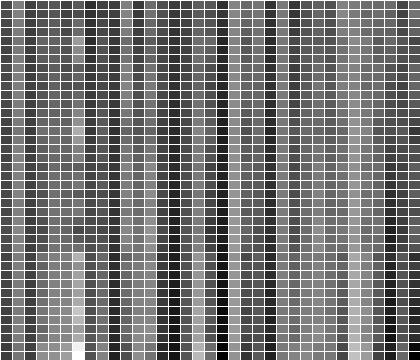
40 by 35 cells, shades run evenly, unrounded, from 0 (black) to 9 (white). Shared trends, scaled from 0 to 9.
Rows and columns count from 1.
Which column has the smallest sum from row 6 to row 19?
19
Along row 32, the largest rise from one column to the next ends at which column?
20
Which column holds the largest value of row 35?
7
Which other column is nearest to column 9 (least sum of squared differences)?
25
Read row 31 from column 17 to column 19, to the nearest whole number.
5 3 1
